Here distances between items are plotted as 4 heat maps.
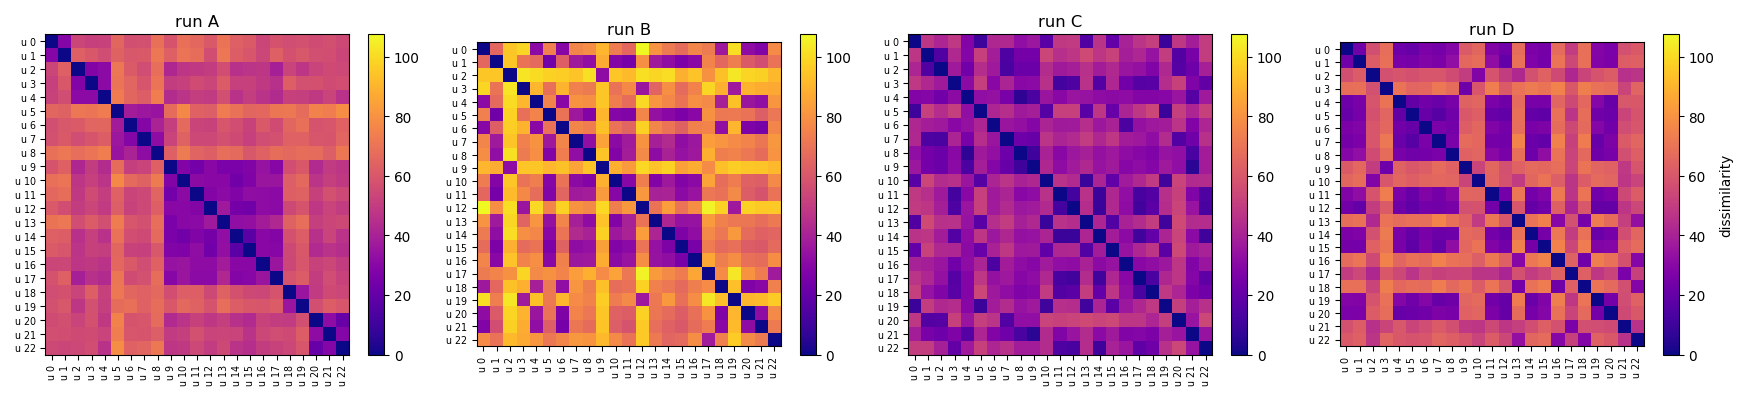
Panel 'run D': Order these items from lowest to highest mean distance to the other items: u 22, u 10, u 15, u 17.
u 15, u 17, u 22, u 10
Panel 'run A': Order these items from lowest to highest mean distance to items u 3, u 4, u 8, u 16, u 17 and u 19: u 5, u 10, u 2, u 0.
u 2, u 10, u 0, u 5
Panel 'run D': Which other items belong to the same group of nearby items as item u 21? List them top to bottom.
u 17
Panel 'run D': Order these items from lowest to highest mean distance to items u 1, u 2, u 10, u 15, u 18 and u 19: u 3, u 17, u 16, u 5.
u 5, u 17, u 16, u 3
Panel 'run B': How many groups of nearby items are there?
5
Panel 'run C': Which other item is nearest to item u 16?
u 6
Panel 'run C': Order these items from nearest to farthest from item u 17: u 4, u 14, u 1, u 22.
u 14, u 22, u 4, u 1
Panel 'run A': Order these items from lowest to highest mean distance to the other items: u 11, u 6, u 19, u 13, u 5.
u 11, u 13, u 6, u 19, u 5
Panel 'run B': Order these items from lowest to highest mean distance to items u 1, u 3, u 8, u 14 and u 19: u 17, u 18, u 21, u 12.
u 12, u 21, u 18, u 17
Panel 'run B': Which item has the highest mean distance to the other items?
u 2
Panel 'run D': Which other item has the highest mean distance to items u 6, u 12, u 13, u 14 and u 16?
u 3
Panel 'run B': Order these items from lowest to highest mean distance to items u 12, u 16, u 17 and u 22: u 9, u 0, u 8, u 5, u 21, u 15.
u 15, u 5, u 8, u 21, u 0, u 9
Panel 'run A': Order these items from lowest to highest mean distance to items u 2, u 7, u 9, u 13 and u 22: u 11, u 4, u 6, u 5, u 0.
u 11, u 4, u 6, u 0, u 5
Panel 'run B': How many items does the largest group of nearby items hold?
10
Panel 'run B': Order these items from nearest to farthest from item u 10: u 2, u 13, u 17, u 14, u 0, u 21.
u 13, u 14, u 21, u 0, u 17, u 2
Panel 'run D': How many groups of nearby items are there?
5
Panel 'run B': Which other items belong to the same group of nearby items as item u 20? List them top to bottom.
u 0, u 4, u 6, u 18, u 21
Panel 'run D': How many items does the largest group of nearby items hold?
13
